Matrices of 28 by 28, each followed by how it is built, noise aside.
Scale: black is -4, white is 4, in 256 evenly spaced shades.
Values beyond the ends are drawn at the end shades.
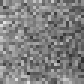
smooth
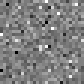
sparse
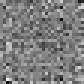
low rank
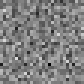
repeating columns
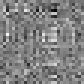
low rank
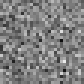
repeating rows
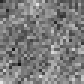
smooth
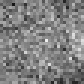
smooth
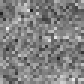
smooth
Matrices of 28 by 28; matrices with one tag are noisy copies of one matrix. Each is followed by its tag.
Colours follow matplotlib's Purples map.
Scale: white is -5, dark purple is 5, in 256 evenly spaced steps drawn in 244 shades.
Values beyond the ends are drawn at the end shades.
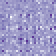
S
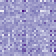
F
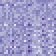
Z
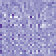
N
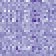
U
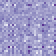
Z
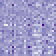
Z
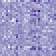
U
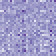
F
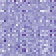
F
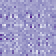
N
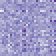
F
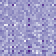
Z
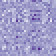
U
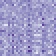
Z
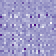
N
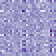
F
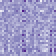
F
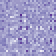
S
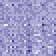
Z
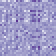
U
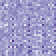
Z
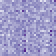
F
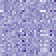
F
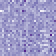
F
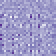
N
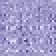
S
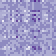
U
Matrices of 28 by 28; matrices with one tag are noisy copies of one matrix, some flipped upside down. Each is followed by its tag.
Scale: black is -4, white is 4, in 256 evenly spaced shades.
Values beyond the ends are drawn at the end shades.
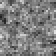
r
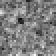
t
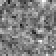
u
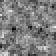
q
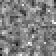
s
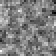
r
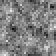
q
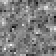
q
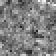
u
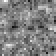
q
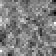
r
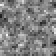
r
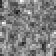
s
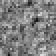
u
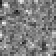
s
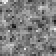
q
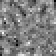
s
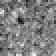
t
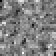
s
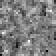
s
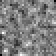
s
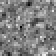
u
